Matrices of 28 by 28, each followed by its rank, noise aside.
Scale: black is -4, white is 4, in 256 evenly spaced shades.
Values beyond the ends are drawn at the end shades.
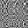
four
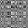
two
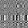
two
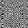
three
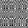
two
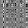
two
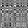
two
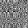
four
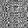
four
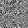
six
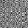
four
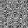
six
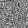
eight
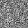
eight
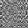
three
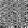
four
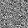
eight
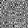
four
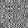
three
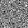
eight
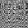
four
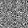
six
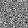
six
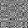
four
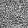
eight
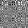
three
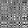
two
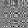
two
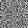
eight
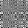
two
